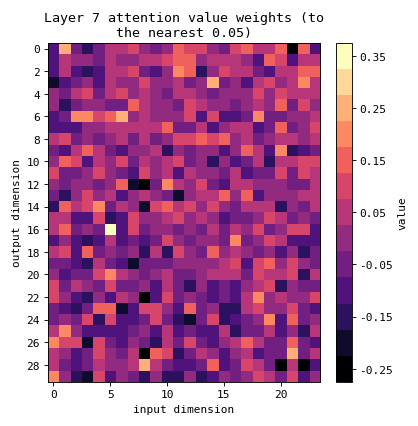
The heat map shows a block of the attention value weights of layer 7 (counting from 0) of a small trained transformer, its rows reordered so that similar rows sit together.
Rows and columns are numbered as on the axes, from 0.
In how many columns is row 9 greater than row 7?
9
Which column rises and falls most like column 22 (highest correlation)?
20
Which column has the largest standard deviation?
8
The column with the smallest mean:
2
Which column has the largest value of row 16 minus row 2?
5
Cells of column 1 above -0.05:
16
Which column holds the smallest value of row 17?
3
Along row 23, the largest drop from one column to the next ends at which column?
6
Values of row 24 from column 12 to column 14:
-0.2 -0.05 0.1
